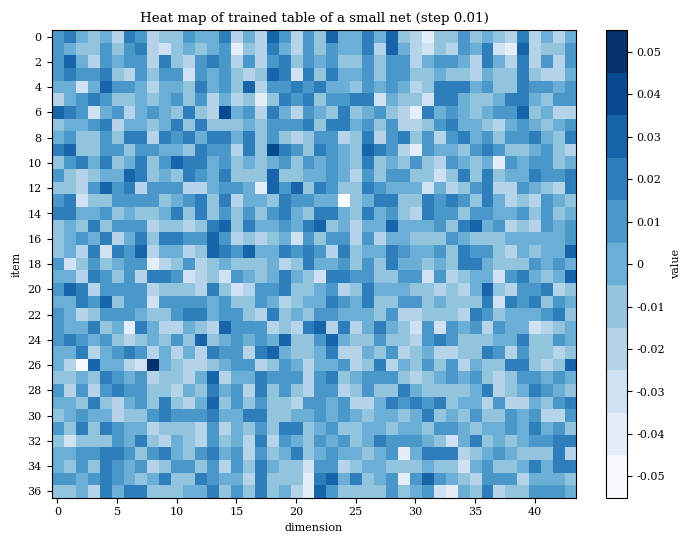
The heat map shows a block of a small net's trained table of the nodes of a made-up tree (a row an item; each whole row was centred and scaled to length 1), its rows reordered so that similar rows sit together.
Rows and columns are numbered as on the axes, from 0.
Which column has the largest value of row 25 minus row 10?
37
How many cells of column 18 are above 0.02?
6
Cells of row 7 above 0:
16
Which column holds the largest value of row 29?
13
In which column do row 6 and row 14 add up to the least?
30
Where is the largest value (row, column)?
26, 8
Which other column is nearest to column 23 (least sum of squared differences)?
4
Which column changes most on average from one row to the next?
3
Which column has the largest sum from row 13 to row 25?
14
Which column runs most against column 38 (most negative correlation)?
28
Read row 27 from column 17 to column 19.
0.02 0.01 0.01
